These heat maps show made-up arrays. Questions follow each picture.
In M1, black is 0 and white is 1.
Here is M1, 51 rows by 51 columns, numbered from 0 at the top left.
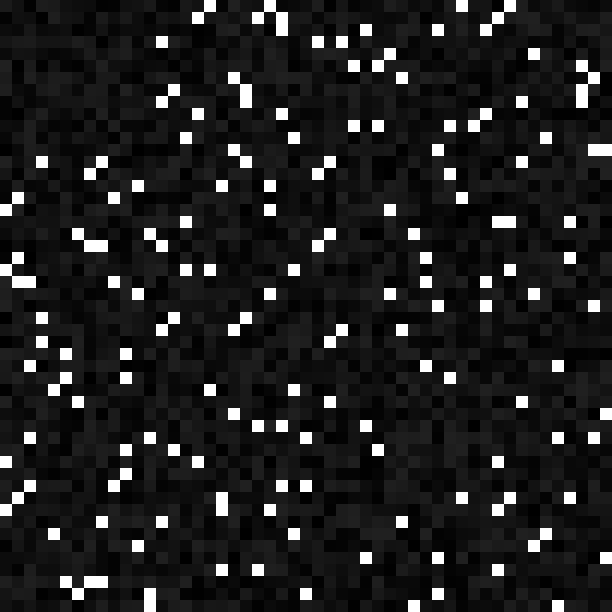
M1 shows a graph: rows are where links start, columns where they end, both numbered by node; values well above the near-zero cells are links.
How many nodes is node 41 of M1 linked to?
5
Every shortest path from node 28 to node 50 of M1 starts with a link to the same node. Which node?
node 27
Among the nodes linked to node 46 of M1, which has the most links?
node 36
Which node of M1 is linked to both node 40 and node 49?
node 25
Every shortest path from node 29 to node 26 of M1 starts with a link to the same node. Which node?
node 10
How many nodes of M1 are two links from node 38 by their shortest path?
7
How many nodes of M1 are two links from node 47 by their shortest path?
5
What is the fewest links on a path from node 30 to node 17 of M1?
7
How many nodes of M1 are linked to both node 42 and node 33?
0
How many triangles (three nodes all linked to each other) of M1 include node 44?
0
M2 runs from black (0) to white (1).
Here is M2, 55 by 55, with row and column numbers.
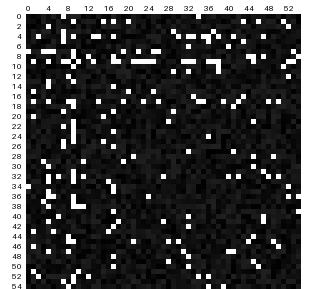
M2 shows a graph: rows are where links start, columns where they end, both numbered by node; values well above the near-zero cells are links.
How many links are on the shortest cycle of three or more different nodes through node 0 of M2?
5
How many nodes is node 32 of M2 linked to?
9
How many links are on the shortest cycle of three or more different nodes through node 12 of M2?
4
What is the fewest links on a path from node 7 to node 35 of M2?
2
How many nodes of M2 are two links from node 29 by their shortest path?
5
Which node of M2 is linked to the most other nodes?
node 9
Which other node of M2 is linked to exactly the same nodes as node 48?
node 42
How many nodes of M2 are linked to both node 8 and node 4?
3
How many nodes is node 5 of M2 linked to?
3
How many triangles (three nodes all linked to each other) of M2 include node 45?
5
